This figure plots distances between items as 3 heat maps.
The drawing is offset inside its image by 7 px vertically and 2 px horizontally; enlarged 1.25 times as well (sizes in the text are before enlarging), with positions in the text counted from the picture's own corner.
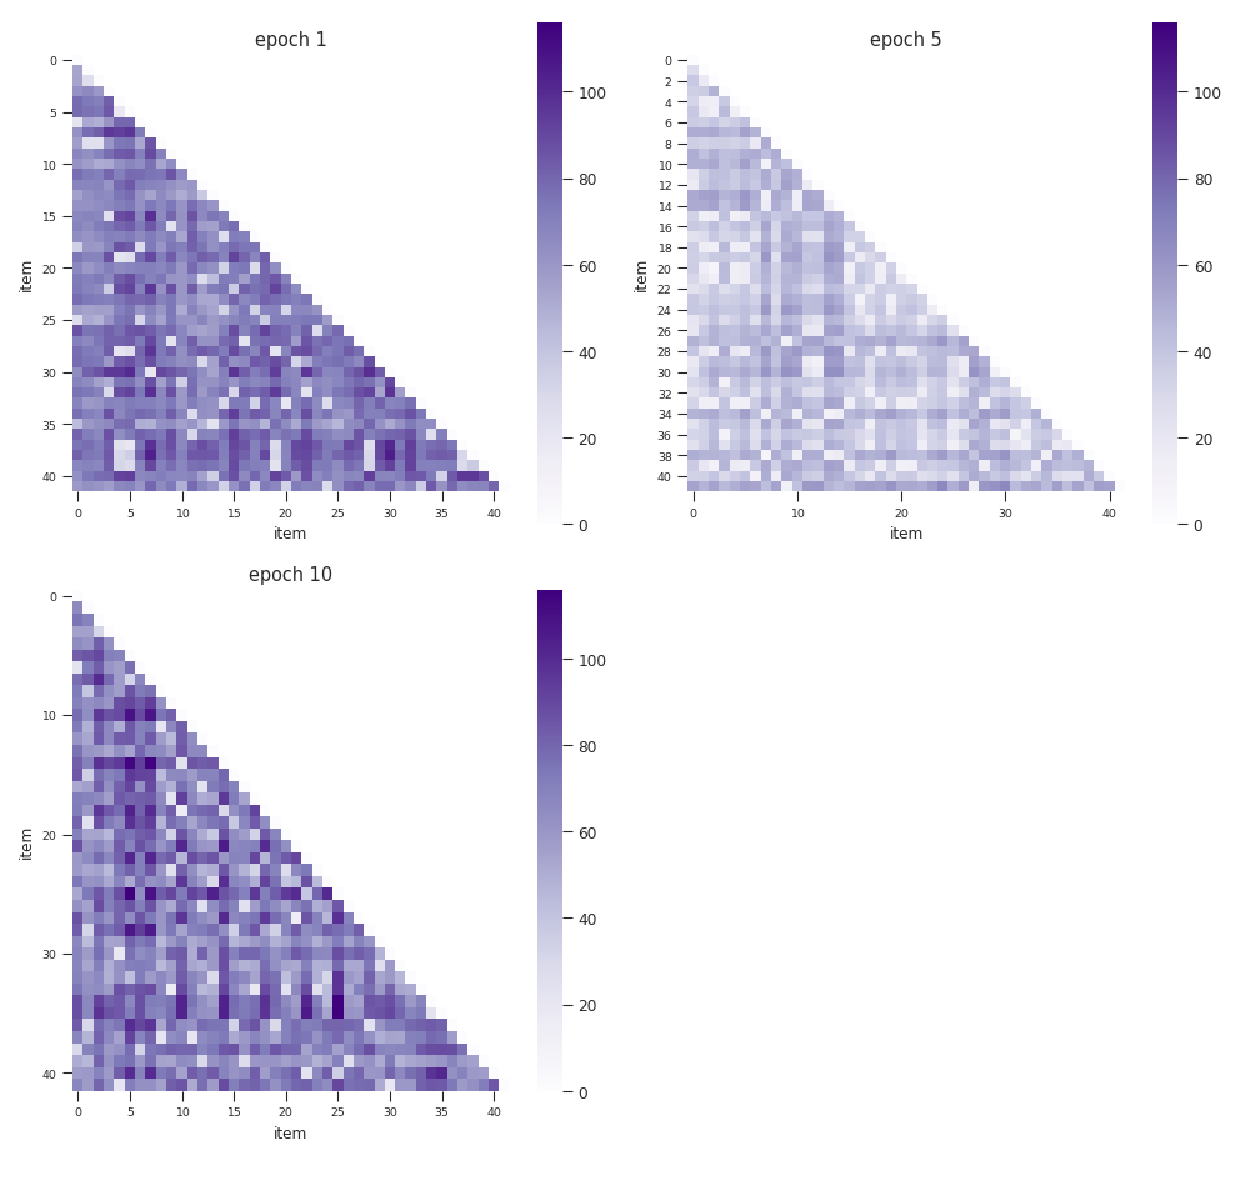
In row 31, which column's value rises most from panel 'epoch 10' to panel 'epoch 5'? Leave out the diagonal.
29
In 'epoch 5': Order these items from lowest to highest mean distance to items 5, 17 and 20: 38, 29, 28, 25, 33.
33, 28, 25, 29, 38
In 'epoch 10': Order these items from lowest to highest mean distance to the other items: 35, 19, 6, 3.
3, 19, 6, 35
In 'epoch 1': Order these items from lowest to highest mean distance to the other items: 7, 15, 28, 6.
6, 28, 15, 7
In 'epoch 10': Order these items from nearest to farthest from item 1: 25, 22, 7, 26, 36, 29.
36, 29, 26, 22, 25, 7
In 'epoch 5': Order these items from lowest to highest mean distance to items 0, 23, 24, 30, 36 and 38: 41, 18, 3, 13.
3, 18, 13, 41
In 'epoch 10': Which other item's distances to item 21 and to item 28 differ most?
27
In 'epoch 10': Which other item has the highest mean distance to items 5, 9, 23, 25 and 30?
14
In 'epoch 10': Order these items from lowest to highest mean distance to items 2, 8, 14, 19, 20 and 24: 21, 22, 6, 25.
21, 22, 6, 25
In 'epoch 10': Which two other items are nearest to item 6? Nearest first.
0, 38
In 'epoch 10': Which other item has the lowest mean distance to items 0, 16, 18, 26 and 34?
39
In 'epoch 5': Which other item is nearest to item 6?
40
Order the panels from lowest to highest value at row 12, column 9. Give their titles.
epoch 10, epoch 5, epoch 1
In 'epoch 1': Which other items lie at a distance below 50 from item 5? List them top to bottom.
4, 19, 28, 37, 38, 39
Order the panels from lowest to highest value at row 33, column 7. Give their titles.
epoch 5, epoch 1, epoch 10
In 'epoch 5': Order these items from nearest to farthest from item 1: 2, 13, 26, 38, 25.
2, 25, 26, 38, 13
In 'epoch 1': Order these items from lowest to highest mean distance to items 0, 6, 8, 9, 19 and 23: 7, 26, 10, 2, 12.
2, 10, 12, 26, 7
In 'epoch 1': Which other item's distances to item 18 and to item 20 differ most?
33
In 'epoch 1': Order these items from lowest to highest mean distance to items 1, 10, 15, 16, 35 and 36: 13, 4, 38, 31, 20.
13, 31, 20, 4, 38
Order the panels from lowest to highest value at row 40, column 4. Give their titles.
epoch 5, epoch 10, epoch 1
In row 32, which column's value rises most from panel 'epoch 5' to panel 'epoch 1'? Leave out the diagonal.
37
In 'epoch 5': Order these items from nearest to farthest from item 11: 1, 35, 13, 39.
35, 1, 39, 13
